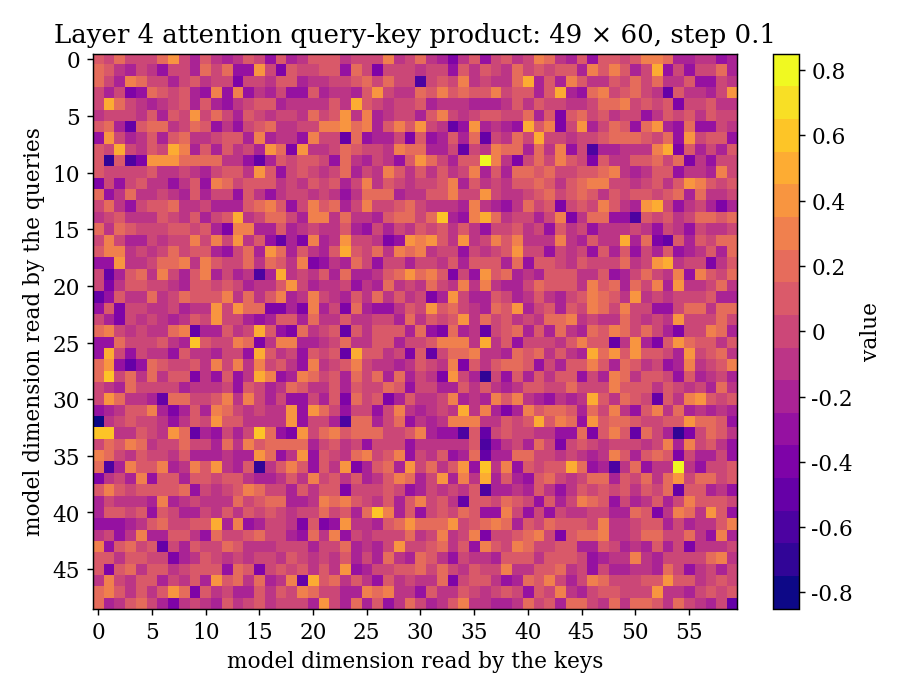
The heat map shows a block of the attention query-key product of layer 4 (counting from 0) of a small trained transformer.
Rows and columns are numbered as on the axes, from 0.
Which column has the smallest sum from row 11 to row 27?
19
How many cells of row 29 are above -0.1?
37
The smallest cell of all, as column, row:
0, 32
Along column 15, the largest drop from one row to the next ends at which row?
36
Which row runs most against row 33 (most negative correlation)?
25
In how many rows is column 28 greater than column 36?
24
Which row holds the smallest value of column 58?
13
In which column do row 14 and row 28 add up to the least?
50
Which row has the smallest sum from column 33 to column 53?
33
